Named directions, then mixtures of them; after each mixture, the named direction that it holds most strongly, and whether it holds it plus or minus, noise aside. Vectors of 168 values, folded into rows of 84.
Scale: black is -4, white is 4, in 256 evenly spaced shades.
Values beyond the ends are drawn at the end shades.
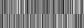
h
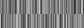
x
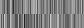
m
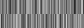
x, plus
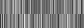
m, minus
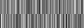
x, minus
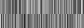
x, plus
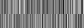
h, plus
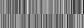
h, minus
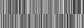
h, minus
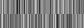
h, minus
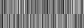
h, plus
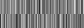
x, minus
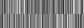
h, plus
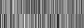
m, minus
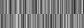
x, plus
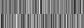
x, plus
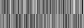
m, plus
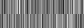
h, plus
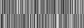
h, plus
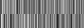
m, minus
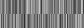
x, plus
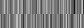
x, plus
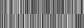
h, plus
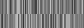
x, plus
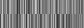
x, minus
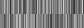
m, minus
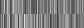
m, minus
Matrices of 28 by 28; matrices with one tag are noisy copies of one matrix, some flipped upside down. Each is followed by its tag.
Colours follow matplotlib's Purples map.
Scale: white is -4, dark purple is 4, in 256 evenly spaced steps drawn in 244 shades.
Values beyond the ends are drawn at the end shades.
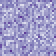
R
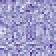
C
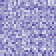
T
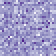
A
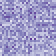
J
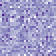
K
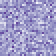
C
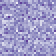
R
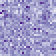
A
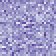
C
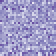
T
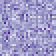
K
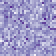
A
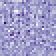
A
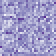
R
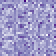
R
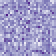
A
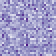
K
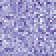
R
